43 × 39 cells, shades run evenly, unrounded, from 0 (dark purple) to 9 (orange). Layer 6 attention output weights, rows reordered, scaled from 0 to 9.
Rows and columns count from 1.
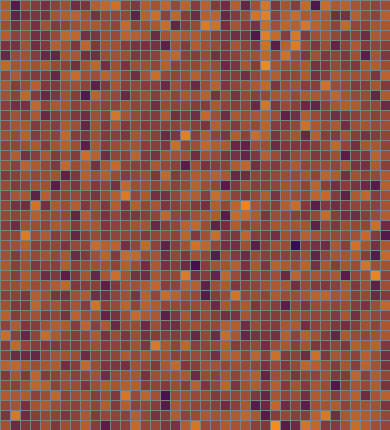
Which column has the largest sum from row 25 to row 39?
23
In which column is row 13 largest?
31
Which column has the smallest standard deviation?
1
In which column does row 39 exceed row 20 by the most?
4
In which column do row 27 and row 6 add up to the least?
20
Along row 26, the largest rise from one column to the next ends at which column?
39
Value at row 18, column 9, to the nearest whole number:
6
